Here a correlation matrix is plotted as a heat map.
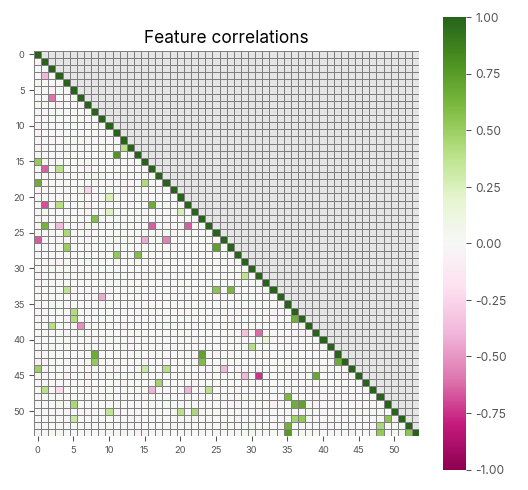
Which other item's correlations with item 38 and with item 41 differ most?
6
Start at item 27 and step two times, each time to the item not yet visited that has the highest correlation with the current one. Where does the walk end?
33
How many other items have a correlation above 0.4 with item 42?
3
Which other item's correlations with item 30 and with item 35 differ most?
53
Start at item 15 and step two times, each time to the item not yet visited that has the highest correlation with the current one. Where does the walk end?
18
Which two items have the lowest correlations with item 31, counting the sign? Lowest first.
45, 39
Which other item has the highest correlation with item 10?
50
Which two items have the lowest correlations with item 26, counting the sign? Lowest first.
0, 18
